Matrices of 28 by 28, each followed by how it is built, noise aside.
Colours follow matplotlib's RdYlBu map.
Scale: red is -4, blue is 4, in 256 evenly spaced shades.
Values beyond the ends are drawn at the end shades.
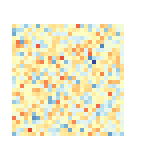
Hankel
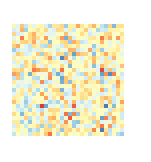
low rank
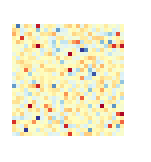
sparse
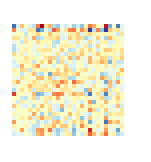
low rank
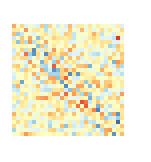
banded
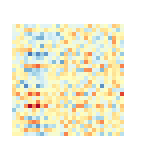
low rank
